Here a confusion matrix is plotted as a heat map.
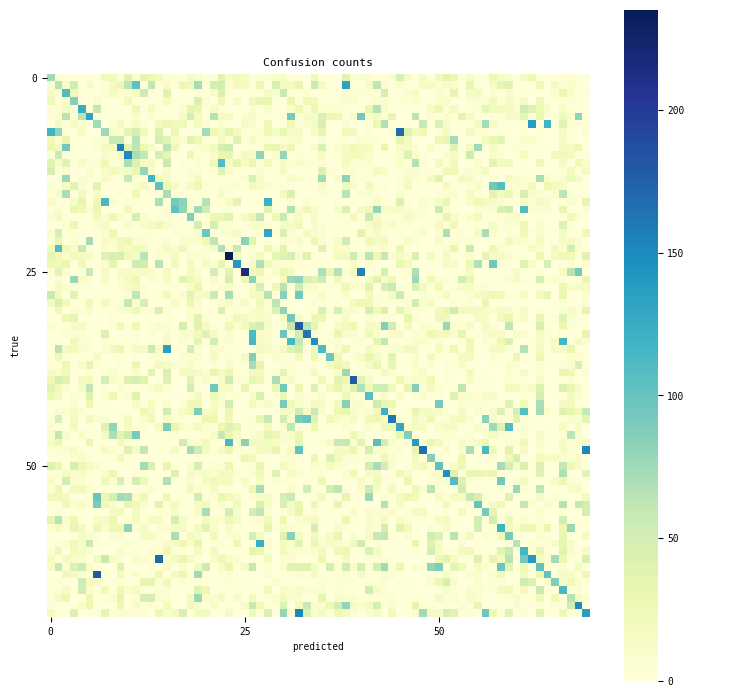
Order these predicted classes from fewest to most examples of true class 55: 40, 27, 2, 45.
40, 45, 2, 27
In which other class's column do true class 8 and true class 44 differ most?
33
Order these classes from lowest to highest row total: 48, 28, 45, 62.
28, 45, 62, 48
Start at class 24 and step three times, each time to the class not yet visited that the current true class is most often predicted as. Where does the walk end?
38
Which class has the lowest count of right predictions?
37
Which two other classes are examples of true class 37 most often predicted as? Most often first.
26, 68
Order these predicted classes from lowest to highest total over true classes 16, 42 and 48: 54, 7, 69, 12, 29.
29, 12, 54, 7, 69
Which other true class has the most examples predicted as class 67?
58
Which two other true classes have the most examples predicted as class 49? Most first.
63, 53
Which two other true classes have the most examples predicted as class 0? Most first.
7, 28
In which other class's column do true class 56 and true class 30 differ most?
20
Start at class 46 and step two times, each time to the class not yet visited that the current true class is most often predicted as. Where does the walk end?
22
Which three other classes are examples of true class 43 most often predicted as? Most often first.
61, 19, 63
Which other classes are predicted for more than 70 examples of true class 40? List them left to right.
21, 30, 47
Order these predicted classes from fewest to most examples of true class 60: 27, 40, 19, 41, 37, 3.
41, 37, 3, 19, 40, 27
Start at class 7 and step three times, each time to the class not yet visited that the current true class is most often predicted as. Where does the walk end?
31
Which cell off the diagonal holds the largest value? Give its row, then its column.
64, 6
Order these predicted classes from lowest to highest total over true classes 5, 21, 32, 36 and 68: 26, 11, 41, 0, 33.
0, 11, 41, 33, 26
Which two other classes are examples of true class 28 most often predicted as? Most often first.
32, 30
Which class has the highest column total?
30
